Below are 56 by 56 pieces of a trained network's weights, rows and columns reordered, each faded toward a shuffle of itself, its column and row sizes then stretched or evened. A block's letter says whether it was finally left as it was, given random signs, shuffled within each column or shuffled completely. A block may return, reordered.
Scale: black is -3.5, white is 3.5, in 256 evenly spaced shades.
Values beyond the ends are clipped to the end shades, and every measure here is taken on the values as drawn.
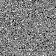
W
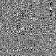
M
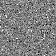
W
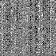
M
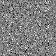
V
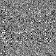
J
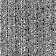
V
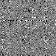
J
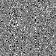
V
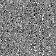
V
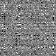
M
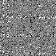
J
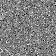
W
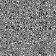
J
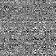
M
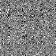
J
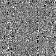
J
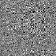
M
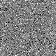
W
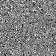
W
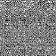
M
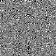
J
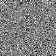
J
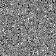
V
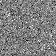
W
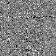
J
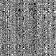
M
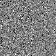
V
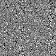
V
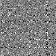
J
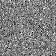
W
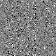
V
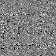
J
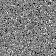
W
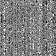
V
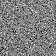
W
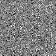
V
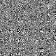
J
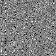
V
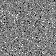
W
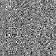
M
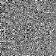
M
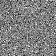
W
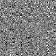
M
